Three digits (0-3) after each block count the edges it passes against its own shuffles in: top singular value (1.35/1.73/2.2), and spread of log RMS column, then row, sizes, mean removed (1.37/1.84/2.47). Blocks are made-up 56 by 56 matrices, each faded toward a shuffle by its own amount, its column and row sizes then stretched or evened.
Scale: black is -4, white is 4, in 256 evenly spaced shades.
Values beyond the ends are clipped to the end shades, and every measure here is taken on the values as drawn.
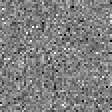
1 1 0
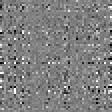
2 3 3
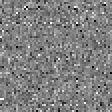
1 0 1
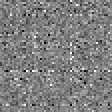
2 1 2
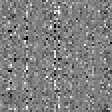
2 3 0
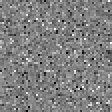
1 0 1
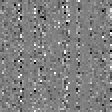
1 3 0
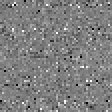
0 0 2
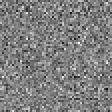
2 1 1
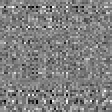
3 1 3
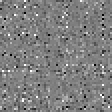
0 2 2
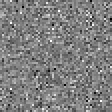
1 1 0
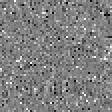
1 0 0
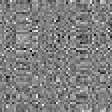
3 1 2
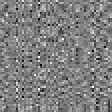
3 3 0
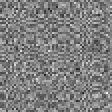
3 0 1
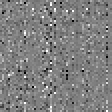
1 3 0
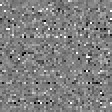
1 0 2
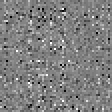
0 3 2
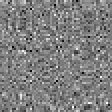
3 1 1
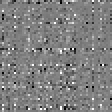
1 3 3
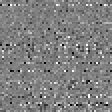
1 1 3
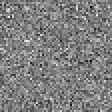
0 0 1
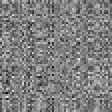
3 3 1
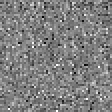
1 0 1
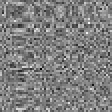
3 0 2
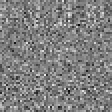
2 0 2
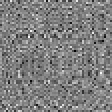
3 0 2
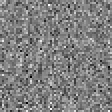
2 2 0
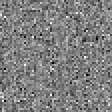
0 2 0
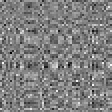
3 1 2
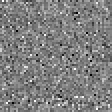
0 0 1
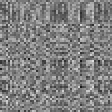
3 2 2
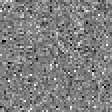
1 1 0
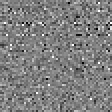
2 0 2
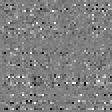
1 1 3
